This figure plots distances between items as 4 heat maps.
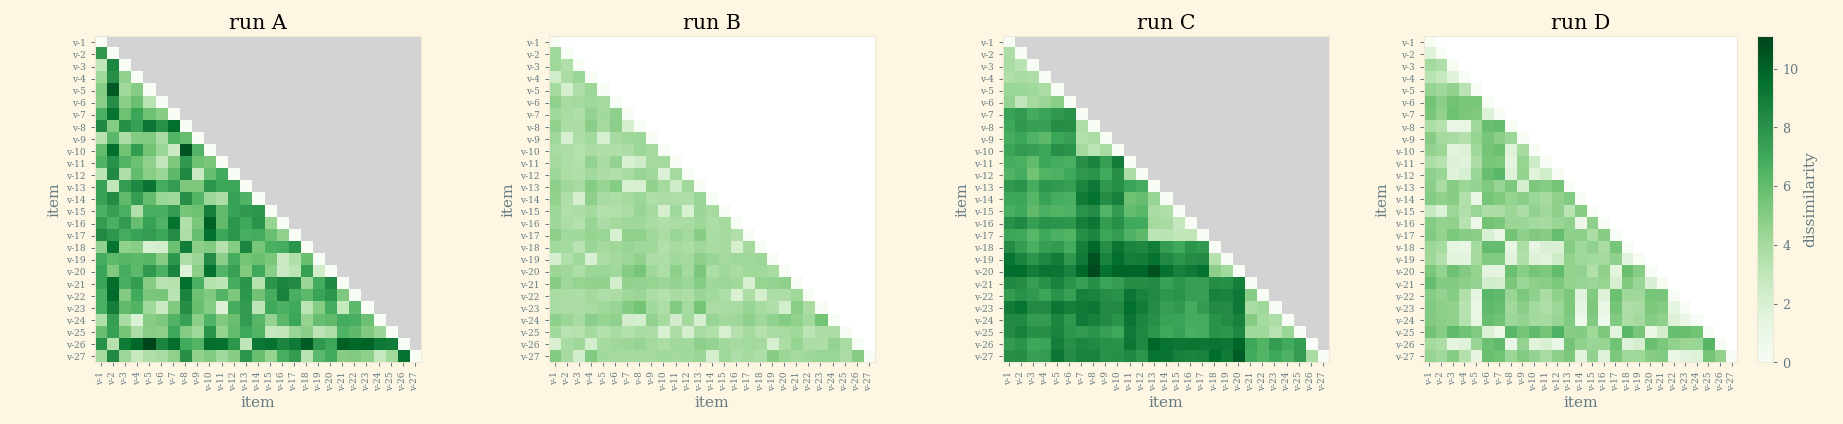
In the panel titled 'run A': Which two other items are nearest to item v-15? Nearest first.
v-25, v-4
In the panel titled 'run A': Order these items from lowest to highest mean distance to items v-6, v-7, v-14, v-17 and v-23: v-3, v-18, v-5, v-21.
v-21, v-18, v-5, v-3
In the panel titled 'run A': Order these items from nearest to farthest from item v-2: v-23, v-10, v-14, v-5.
v-14, v-23, v-10, v-5
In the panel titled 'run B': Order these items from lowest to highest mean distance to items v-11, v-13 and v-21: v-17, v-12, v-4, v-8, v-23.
v-8, v-17, v-12, v-4, v-23
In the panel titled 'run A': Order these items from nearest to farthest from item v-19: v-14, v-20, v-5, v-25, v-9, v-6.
v-20, v-25, v-9, v-6, v-14, v-5
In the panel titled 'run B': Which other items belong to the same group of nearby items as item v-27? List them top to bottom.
v-3, v-14
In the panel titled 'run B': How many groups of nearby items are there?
8
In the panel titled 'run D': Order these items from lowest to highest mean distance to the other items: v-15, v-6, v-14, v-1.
v-14, v-15, v-1, v-6
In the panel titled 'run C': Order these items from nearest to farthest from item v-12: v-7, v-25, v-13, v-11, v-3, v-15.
v-11, v-3, v-15, v-13, v-7, v-25
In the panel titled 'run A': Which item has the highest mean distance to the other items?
v-26
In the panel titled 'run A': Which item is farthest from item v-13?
v-5
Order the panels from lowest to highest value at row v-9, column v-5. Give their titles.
run B, run D, run A, run C
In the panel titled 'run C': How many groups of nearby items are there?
7
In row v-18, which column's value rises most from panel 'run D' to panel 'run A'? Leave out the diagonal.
v-26
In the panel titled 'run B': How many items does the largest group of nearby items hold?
5
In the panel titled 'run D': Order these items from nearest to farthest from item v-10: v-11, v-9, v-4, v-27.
v-4, v-11, v-9, v-27
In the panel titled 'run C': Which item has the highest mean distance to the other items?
v-20
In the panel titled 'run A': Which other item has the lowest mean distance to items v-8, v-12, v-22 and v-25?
v-9
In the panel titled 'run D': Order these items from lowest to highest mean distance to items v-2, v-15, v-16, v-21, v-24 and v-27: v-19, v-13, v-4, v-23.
v-23, v-4, v-19, v-13
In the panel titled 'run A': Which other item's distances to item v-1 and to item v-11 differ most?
v-23
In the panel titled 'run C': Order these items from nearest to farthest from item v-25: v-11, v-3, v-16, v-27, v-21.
v-21, v-16, v-27, v-3, v-11
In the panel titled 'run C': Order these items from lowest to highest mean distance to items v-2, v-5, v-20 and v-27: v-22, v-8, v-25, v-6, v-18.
v-6, v-18, v-22, v-25, v-8
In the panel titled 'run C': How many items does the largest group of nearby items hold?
6
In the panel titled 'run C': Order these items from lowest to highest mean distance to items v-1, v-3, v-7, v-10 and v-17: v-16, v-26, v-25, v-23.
v-16, v-25, v-26, v-23
